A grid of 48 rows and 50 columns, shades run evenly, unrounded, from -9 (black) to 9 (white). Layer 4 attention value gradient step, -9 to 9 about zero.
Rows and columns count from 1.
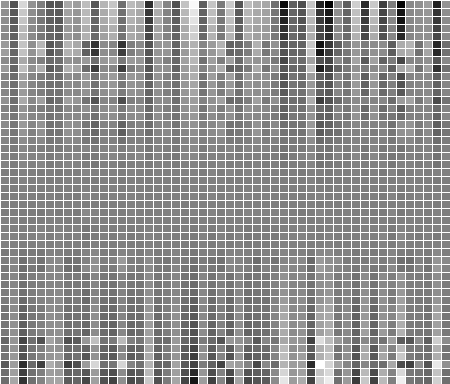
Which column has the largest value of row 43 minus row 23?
36
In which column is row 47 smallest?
22
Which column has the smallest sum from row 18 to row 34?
45
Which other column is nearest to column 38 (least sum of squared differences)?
50
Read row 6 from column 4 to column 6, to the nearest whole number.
1 4 -3
